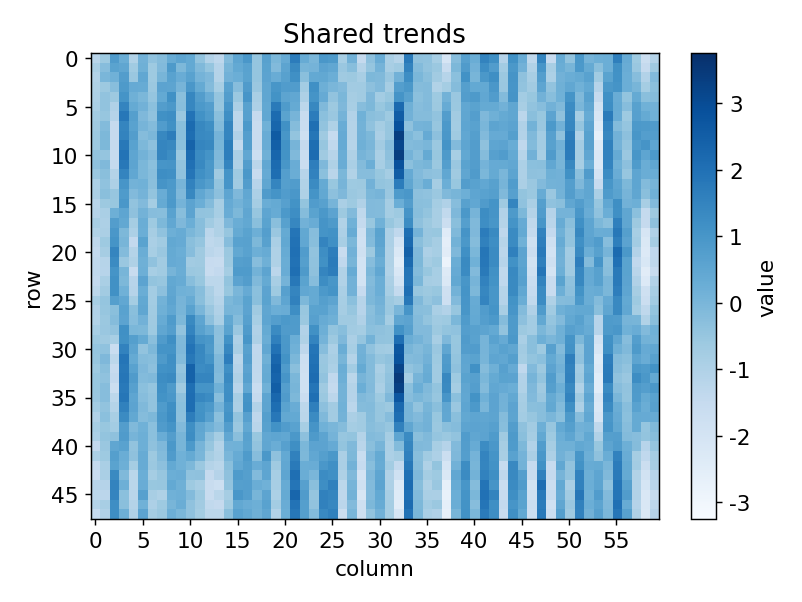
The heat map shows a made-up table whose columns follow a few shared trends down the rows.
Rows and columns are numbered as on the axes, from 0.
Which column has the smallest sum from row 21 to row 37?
53
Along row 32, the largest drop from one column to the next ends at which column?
33
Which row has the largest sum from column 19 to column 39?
9
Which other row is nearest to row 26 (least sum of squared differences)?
2
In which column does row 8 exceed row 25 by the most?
32
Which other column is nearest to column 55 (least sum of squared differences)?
21
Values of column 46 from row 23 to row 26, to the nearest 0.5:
-1.5 -1.5 -1.5 -1
